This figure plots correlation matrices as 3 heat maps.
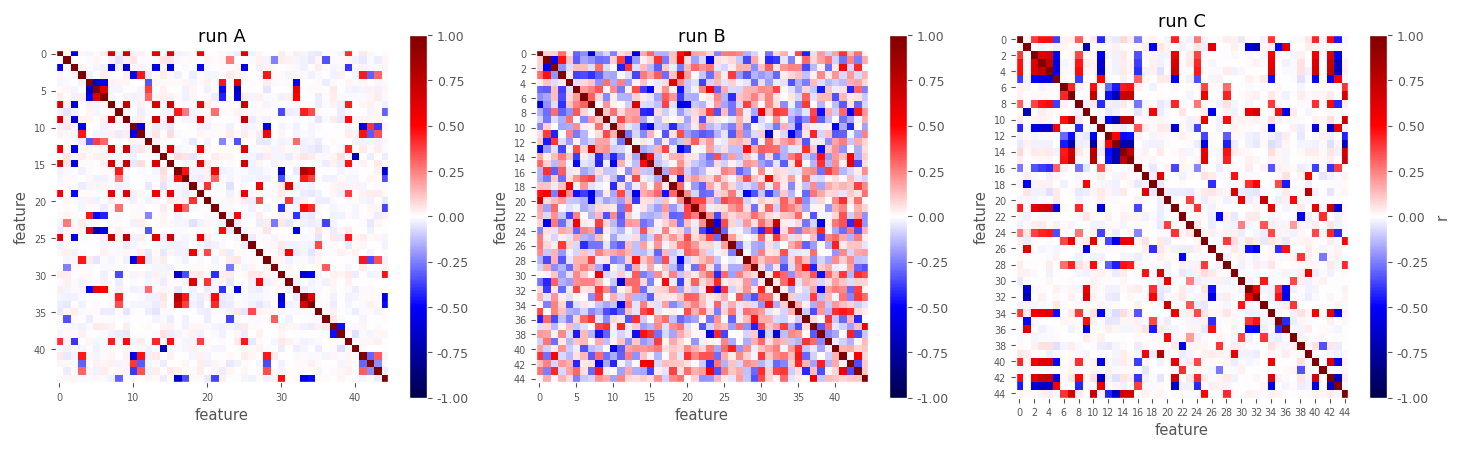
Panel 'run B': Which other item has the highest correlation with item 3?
19
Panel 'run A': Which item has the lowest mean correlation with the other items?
2
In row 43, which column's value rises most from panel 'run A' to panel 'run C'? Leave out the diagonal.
5
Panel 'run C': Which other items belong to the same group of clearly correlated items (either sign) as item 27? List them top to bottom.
22, 38, 41
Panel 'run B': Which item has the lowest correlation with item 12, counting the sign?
1
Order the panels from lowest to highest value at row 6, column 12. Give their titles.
run C, run B, run A
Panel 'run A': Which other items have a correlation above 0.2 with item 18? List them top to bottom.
20, 27, 31
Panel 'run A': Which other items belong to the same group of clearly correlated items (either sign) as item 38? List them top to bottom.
37
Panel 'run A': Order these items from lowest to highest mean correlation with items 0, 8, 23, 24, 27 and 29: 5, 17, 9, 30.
5, 30, 17, 9
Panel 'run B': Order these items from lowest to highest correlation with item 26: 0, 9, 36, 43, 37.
36, 37, 9, 43, 0
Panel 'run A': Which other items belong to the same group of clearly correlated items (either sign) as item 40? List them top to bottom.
14
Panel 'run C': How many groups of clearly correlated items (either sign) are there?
6
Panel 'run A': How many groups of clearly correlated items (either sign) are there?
9
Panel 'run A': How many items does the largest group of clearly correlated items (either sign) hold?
9
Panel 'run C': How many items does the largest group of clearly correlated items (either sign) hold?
14
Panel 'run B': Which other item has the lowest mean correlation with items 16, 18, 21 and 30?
38
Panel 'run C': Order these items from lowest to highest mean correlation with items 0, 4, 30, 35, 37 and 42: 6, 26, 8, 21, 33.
26, 6, 33, 8, 21
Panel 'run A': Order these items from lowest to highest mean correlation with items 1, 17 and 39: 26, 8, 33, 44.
44, 26, 8, 33
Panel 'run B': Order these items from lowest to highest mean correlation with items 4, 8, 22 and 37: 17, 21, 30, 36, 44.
36, 17, 21, 44, 30
